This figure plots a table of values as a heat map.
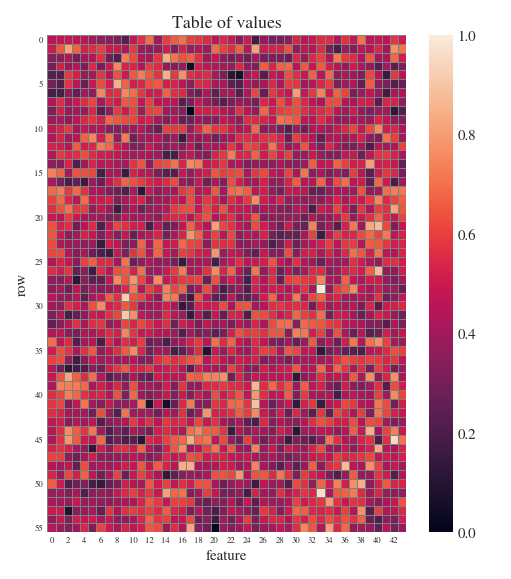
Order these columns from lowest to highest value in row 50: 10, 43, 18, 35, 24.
24, 10, 43, 18, 35
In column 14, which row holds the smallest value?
41
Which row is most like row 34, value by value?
21
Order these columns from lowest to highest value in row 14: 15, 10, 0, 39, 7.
0, 7, 10, 15, 39
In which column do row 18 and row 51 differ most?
33
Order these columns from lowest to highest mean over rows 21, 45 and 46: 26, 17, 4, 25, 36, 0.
26, 4, 36, 0, 25, 17
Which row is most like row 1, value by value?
40
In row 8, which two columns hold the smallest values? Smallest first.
17, 42
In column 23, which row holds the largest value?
49
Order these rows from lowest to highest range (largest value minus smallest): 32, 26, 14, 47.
47, 32, 14, 26
